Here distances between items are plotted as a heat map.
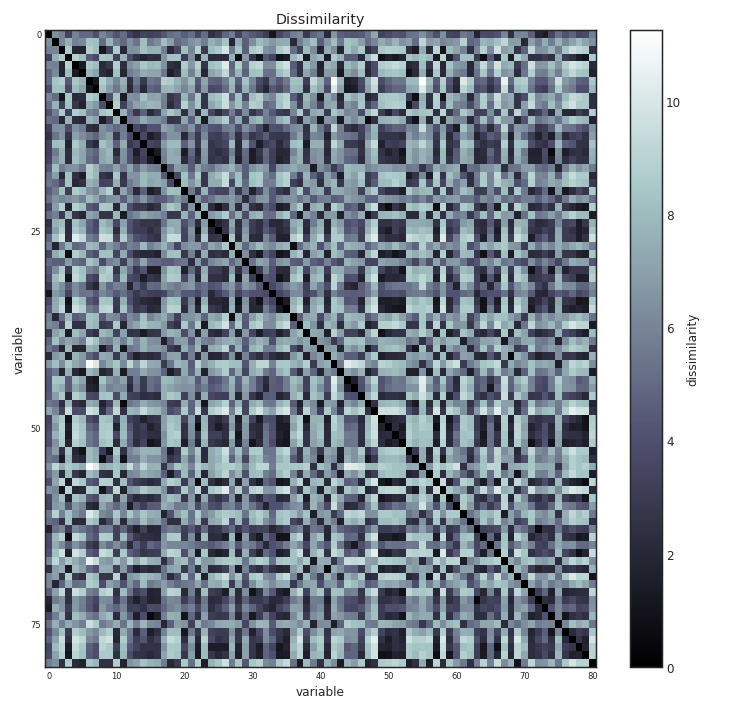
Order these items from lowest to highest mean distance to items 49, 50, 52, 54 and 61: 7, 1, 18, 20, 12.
20, 12, 7, 18, 1
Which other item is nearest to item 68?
41
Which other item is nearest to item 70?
1
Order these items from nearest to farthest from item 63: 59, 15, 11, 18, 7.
15, 59, 7, 11, 18
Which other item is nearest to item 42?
75
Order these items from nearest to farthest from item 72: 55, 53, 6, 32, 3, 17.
3, 32, 6, 17, 53, 55
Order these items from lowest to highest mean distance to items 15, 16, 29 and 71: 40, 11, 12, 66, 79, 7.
79, 66, 12, 7, 11, 40
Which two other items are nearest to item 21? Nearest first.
29, 75
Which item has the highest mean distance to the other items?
55
